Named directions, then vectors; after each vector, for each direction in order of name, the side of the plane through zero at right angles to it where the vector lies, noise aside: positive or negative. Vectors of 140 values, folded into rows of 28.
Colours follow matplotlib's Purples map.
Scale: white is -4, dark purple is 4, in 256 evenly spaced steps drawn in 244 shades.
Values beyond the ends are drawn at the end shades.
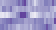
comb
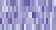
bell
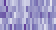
negative, negative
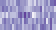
negative, positive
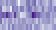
positive, negative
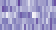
negative, positive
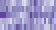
negative, negative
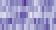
positive, positive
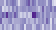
positive, negative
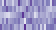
negative, positive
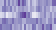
negative, positive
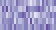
negative, positive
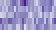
positive, positive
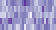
positive, positive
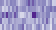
positive, negative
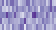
positive, negative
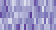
negative, negative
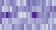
positive, negative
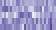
negative, positive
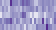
positive, positive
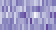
negative, positive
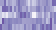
negative, positive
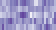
positive, positive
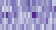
positive, negative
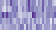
positive, negative
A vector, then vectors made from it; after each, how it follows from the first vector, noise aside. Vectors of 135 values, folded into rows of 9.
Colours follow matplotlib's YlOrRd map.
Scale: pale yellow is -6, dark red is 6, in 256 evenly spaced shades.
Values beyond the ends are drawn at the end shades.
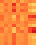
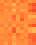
negated, shrunk.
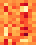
wrapped around, negated, scaled up.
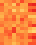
negated.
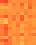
wrapped around, negated, shrunk.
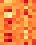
wrapped around, negated, scaled up.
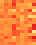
sign-scrambled.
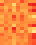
negated.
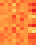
negated.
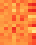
negated.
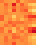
copied.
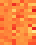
sign-scrambled.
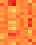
wrapped around.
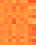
wrapped around, negated, shrunk.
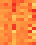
sign-scrambled.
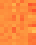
negated, shrunk.
